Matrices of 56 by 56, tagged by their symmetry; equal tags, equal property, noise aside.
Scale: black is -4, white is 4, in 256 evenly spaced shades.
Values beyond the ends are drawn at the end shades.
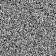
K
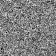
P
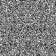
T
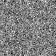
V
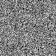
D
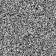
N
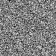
D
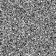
V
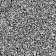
P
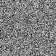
D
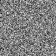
N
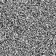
D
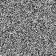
N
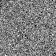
P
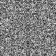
T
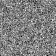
D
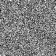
D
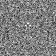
T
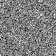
K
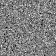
N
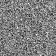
K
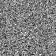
N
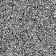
N
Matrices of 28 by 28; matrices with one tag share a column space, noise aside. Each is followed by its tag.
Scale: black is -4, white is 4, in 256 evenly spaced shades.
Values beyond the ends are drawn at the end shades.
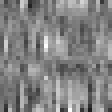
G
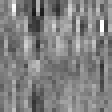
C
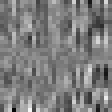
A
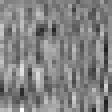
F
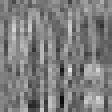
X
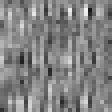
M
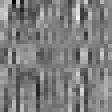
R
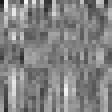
R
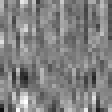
A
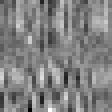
A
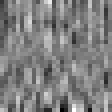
A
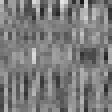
R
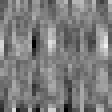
G
